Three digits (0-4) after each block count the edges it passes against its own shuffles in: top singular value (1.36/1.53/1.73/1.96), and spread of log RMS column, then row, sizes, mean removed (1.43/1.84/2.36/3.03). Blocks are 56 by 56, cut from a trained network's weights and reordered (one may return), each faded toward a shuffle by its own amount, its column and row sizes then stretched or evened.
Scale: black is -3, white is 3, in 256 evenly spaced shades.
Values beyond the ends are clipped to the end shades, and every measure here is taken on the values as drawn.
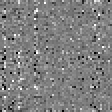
0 3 2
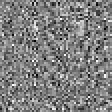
3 2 1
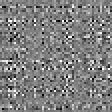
4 3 4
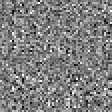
1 2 2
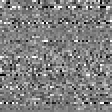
1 0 4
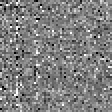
0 2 0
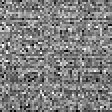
3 0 1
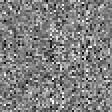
2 3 0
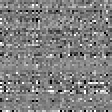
2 2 4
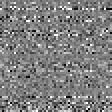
2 1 4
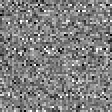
1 0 3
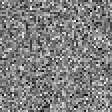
0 0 0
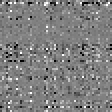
1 3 4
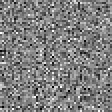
2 2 1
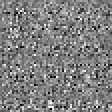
0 1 3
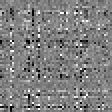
3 4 3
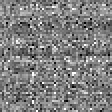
2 1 2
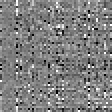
2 4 1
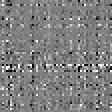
2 3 4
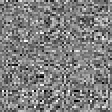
4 0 3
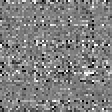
0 2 4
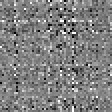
1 3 3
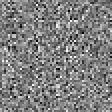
3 2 0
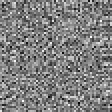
4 0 0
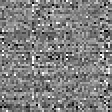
2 2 1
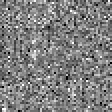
0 1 0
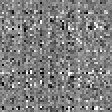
1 3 3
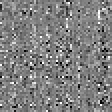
0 4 2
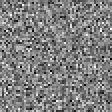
2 0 0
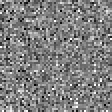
0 1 2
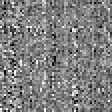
1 3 1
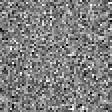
1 0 0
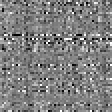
2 0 4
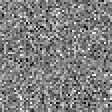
2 1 0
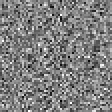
3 2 0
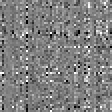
1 4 2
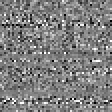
0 0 4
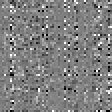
1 4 3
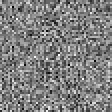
4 1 0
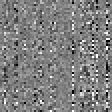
2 4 1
